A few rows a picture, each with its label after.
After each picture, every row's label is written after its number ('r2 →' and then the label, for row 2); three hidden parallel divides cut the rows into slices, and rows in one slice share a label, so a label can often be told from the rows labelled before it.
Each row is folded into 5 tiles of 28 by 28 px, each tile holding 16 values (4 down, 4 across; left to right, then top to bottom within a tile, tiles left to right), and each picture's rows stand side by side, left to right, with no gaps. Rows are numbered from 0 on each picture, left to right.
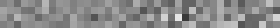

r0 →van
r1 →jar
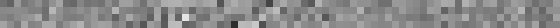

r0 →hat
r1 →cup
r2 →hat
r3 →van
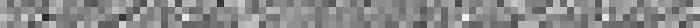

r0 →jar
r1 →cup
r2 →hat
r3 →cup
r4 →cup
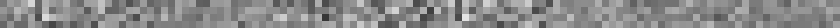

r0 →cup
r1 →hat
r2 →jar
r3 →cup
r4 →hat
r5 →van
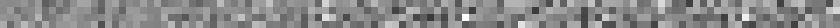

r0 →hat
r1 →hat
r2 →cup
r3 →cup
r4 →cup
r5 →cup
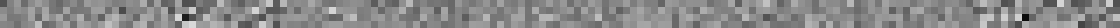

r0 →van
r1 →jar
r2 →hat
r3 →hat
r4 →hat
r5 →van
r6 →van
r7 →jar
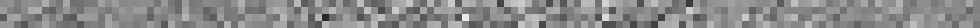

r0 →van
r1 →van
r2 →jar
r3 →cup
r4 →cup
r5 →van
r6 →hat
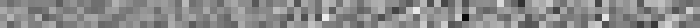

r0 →hat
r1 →van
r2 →cup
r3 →jar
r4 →cup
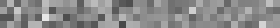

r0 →cup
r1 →hat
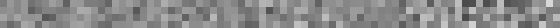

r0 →hat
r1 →hat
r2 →van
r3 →jar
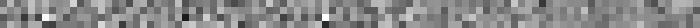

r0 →cup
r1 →jar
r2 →cup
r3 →van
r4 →hat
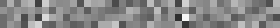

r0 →cup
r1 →cup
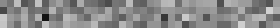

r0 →jar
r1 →cup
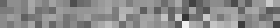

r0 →van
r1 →jar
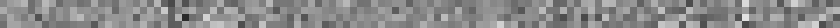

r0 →van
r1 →jar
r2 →van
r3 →hat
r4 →cup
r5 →cup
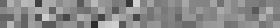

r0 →cup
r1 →van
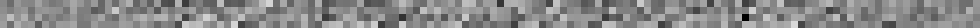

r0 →hat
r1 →jar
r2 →jar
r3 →cup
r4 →jar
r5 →jar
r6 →van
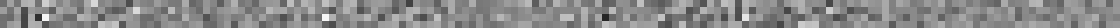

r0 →cup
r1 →van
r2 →cup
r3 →van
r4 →jar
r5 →cup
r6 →van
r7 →van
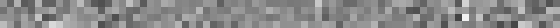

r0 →jar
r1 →van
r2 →hat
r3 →cup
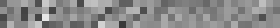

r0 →cup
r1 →hat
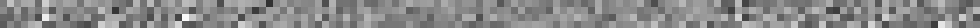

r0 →cup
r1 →cup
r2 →hat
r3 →van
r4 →hat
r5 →jar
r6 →cup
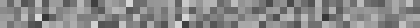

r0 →jar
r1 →cup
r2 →jar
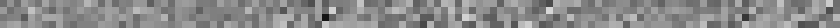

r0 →van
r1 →hat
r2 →jar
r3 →cup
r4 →hat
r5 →jar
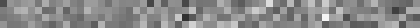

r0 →van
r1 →jar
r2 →cup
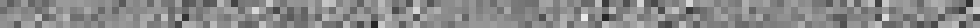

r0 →hat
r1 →jar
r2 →cup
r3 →hat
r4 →jar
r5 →van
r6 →cup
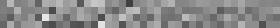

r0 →cup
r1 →van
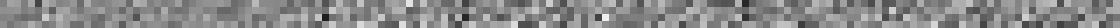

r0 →van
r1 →hat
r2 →jar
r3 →jar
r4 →cup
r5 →jar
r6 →jar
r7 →cup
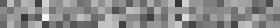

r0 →cup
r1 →cup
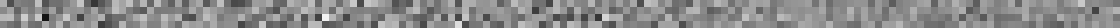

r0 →jar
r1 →jar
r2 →cup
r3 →cup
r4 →cup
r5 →van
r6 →hat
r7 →van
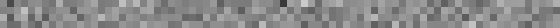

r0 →hat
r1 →hat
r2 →van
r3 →hat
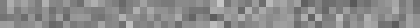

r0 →van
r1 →hat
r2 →hat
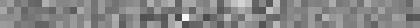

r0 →van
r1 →cup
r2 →van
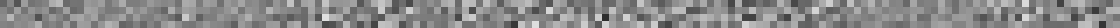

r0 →van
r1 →van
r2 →cup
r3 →cup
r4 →jar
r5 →jar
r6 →van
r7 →cup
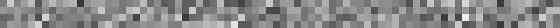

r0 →cup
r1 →jar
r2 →van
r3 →cup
